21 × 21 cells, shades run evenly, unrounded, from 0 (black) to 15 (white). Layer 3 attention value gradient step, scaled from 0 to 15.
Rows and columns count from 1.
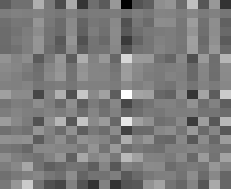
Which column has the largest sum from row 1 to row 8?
18
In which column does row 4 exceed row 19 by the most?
11
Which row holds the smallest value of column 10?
1
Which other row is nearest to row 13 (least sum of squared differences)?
2
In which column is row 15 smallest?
12
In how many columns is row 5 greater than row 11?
7
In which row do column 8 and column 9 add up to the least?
21
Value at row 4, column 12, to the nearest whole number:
5
